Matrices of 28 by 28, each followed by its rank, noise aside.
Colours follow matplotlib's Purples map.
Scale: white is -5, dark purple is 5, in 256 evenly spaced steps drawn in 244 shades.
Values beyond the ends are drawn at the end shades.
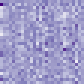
five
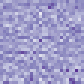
six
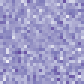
eight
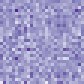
five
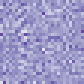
six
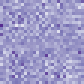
seven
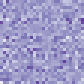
five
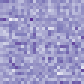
five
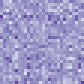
six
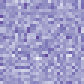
five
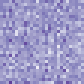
seven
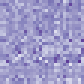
five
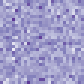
six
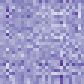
five
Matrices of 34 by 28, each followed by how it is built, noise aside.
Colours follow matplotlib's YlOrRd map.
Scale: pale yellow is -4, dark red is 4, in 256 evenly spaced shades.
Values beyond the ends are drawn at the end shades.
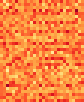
blocks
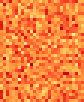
blocks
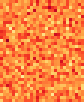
noise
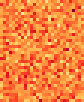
noise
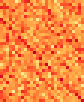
Toeplitz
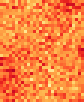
smooth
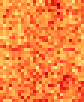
smooth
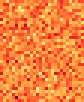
noise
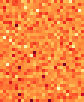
sparse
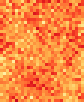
smooth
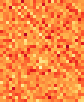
Toeplitz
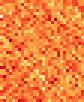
Toeplitz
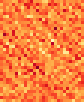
Toeplitz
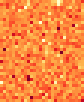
sparse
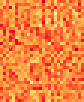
blocks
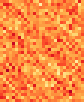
Toeplitz
